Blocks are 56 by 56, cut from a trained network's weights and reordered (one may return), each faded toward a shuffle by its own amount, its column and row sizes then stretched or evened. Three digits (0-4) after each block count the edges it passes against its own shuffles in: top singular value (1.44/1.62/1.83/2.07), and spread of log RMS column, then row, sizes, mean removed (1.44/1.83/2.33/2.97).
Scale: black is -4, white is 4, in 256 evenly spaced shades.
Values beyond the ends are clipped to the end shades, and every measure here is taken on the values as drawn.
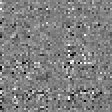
0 2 3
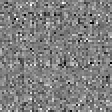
0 0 3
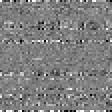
3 1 4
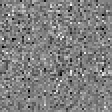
0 3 2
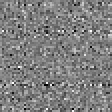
1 1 3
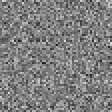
3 0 1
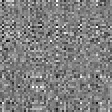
4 2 3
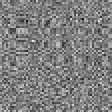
4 0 1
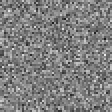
0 0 0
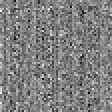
2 2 1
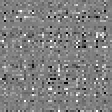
1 3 4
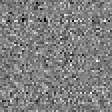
3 1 3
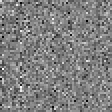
0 2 0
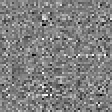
1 2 3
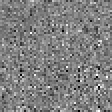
0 2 2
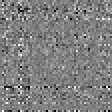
3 2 3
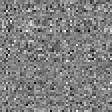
3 1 3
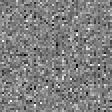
0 4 0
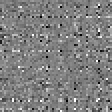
0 3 3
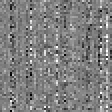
2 4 1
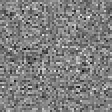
1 0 1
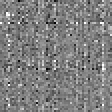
2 3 2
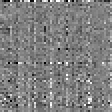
3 2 3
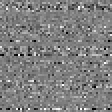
1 0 4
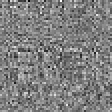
4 1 2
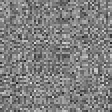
4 0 1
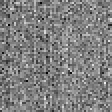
1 0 0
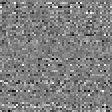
2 0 4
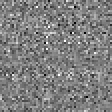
0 1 2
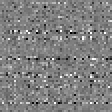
1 1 4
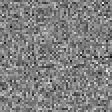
2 0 1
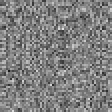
4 0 0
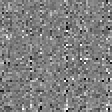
1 3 2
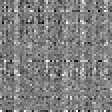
4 0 4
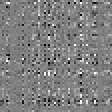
3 4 4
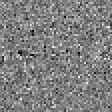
0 1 1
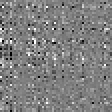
2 4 3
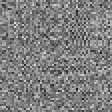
4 0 1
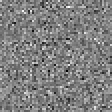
1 1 1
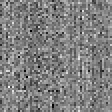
2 2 1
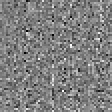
1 3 0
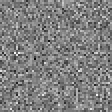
3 1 1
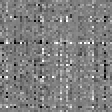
3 3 3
